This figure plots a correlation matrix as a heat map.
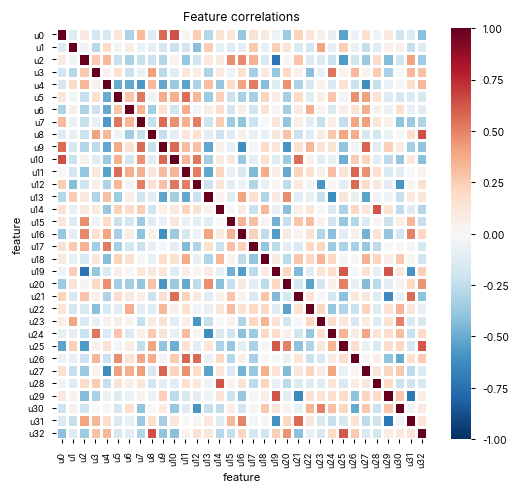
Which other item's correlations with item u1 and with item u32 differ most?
u8
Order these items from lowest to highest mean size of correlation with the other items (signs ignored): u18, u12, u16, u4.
u18, u12, u16, u4
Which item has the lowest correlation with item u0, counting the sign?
u25
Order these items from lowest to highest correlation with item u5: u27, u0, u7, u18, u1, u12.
u1, u0, u18, u12, u27, u7
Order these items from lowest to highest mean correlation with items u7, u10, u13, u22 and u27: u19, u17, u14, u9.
u17, u19, u14, u9
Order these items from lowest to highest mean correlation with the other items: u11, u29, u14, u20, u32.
u20, u29, u32, u14, u11
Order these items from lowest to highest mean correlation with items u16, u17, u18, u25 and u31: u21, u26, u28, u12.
u12, u28, u26, u21
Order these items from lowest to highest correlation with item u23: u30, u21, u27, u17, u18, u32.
u32, u21, u27, u17, u18, u30
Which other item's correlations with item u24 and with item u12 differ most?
u30
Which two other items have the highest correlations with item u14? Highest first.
u28, u18
